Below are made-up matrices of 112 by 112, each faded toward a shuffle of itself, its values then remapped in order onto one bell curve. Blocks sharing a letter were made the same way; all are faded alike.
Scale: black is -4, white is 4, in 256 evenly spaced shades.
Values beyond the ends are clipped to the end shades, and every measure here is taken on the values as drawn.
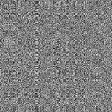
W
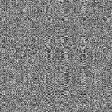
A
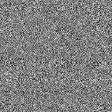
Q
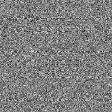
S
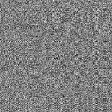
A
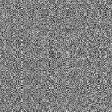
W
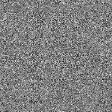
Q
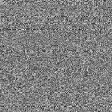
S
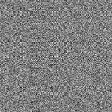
A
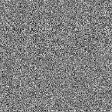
Q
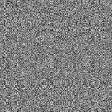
A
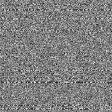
S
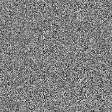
Q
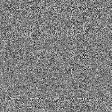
Q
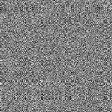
W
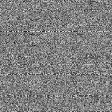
S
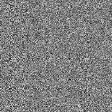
Q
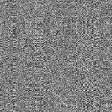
W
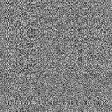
A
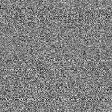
S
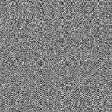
W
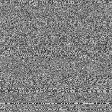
S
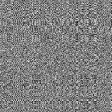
W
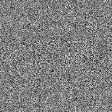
Q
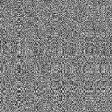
W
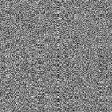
A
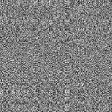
A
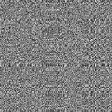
W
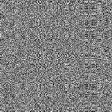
A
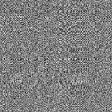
W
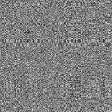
A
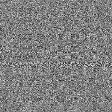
S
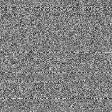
S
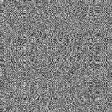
A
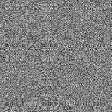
A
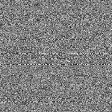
S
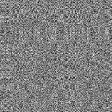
A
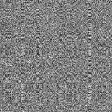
A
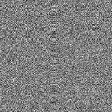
A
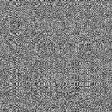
A
